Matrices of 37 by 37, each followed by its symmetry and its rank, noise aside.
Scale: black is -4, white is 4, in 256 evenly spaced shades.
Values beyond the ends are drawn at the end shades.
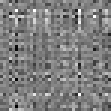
no symmetry, rank three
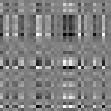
no symmetry, rank one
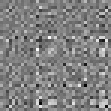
symmetric, rank three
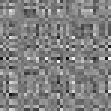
no symmetry, rank three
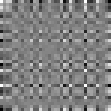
symmetric, rank one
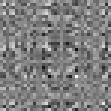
symmetric, rank three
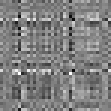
antisymmetric, rank two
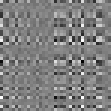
no symmetry, rank one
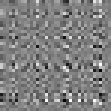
antisymmetric, rank two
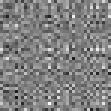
no symmetry, rank three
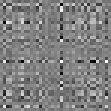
no symmetry, rank two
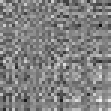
symmetric, rank three
